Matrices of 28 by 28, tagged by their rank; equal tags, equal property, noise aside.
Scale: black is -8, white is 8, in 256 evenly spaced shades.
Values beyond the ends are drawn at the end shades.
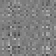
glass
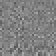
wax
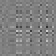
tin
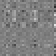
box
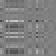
tin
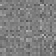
wax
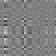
tin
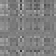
box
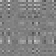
box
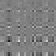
tin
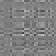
box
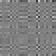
tin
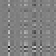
tin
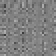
glass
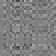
box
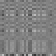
tin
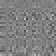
glass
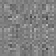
glass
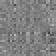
wax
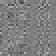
wax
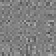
wax
